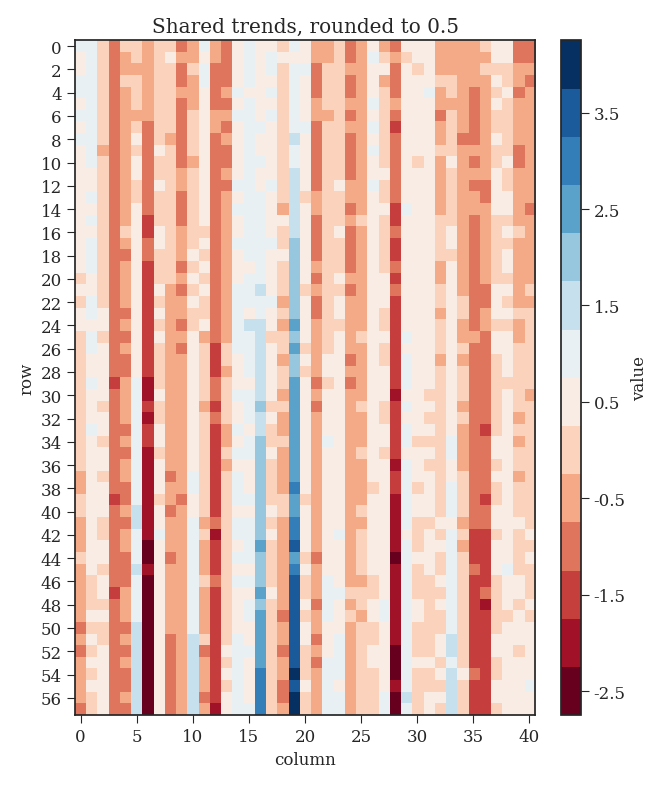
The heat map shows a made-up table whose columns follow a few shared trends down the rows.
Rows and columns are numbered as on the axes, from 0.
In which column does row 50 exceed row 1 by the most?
19
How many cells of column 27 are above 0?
34
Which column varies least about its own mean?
3
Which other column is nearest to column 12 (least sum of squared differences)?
35
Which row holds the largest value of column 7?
42
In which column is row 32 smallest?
6
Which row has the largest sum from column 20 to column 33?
56
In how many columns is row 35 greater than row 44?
9
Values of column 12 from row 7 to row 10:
-0.5 -1 -1 -1
